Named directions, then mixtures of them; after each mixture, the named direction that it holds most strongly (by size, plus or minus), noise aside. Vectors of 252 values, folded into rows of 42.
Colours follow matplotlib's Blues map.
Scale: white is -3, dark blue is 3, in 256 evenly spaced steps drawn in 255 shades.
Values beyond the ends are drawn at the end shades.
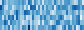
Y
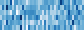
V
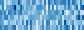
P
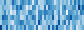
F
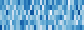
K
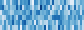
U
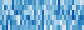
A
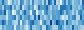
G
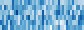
A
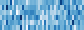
V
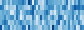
Y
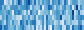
K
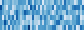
Y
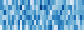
U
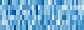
G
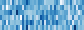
V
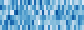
A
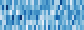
V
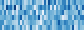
G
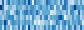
Y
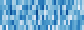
F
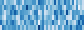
F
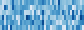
A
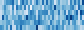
F
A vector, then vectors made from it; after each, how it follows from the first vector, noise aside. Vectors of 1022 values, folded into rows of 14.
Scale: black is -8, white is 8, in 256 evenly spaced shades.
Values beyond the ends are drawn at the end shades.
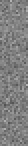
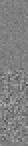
negated, partly zeroed.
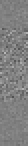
wrapped around, partly zeroed.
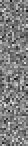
negated, scaled up.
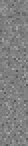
wrapped around, partly zeroed.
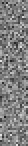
reversed, scaled up.
